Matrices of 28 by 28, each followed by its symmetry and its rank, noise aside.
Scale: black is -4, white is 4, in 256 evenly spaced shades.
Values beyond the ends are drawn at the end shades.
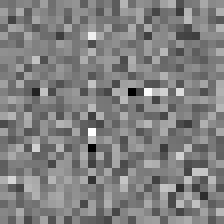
antisymmetric, rank eight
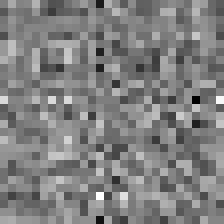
antisymmetric, rank four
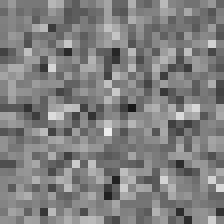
antisymmetric, rank eight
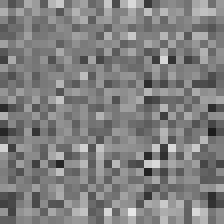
antisymmetric, rank four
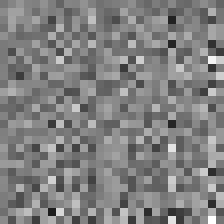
no symmetry, rank four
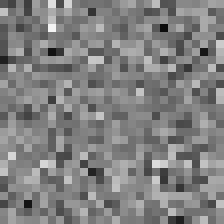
no symmetry, rank eight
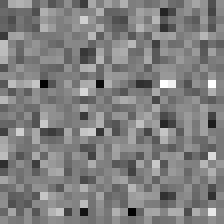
no symmetry, rank four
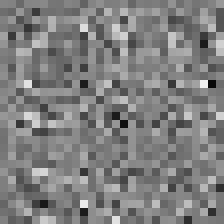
symmetric, rank four
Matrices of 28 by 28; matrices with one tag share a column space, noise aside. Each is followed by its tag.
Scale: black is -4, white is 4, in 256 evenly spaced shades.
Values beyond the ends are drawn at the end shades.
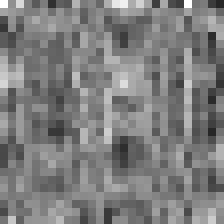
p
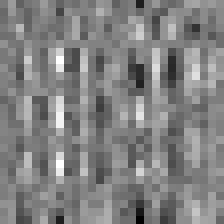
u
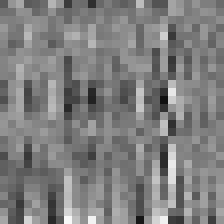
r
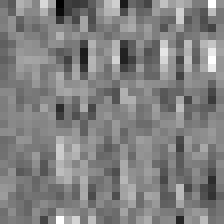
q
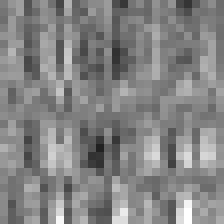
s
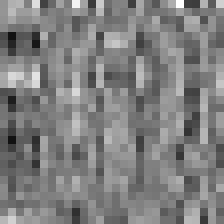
p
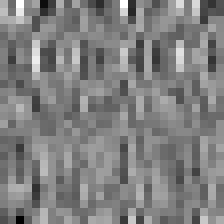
q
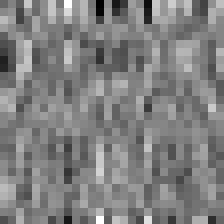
q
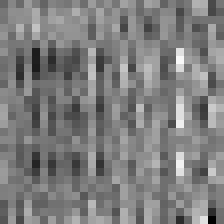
u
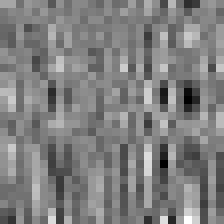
r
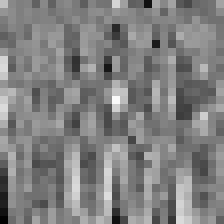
r
